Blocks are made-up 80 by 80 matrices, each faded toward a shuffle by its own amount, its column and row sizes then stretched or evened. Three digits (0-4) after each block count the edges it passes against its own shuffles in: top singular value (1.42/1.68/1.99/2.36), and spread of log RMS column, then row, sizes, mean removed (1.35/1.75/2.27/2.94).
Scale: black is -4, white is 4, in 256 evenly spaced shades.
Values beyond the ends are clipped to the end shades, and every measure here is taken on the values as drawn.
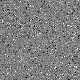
1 0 0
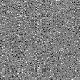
3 1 0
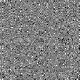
3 2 0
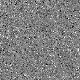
0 0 1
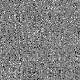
3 2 0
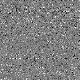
1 1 2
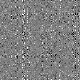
3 4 2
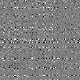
4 3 4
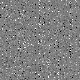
0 3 0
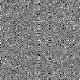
4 2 1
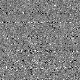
1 1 3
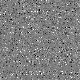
0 0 2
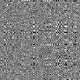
4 3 3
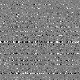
4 1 4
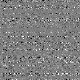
1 1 4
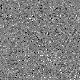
1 0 2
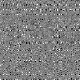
4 2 3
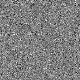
0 1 2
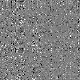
2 3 1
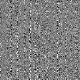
2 4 1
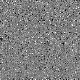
1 1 2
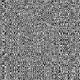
4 3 2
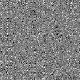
3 2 1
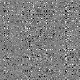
3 3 3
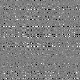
4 2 4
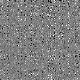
2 3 2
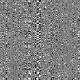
4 4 1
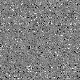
1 0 2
